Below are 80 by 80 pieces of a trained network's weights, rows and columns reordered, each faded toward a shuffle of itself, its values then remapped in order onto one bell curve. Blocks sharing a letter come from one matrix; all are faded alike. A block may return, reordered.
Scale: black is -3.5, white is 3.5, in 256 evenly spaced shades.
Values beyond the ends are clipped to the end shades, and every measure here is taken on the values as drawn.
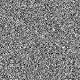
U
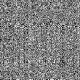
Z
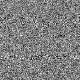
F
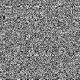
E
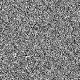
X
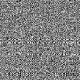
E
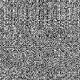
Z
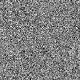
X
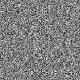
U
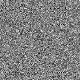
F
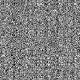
Z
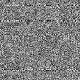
E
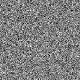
X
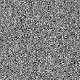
X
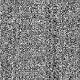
Z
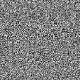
F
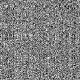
Z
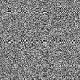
E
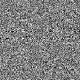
U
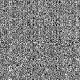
Z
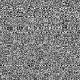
E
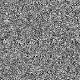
F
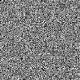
U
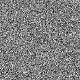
F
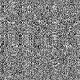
Z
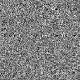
X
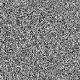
X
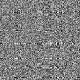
E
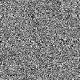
F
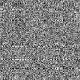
E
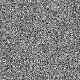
U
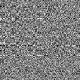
E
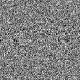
U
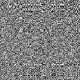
E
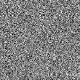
X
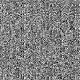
Z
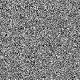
X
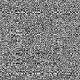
E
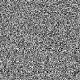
F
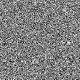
X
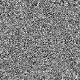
F
